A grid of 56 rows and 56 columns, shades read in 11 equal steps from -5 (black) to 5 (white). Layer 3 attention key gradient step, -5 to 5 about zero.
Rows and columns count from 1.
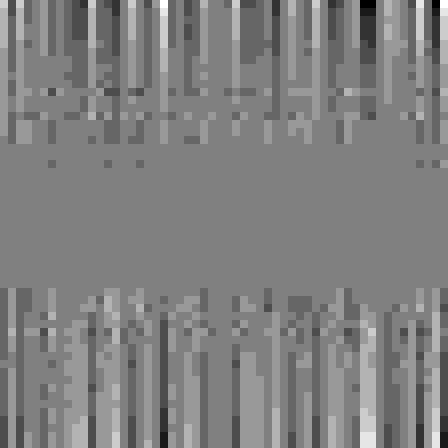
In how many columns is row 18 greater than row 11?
13
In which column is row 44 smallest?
21
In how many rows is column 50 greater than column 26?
5
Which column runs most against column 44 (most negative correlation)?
7
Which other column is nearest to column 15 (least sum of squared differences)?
35
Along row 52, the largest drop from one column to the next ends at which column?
56
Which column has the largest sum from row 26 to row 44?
55
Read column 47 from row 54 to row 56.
3 4 4
